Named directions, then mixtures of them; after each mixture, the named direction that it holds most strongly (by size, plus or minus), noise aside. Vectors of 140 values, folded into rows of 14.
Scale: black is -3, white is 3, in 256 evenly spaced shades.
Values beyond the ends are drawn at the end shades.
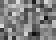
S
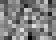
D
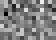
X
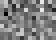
X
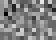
X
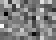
X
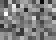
X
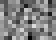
D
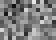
S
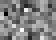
D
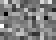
X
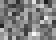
S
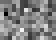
D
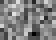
S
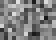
S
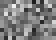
S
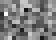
D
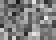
S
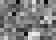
S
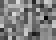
S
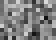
S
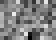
D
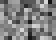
D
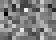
X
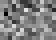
X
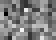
D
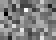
X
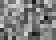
S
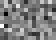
X
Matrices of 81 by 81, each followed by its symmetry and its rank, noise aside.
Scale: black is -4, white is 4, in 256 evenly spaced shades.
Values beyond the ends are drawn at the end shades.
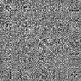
symmetric, rank twelve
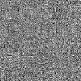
antisymmetric, rank sixteen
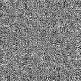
antisymmetric, rank sixteen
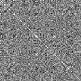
symmetric, rank twelve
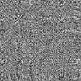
antisymmetric, rank twelve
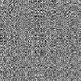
no symmetry, rank eight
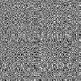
antisymmetric, rank eight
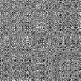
symmetric, rank eight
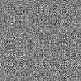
antisymmetric, rank eight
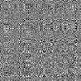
antisymmetric, rank eight
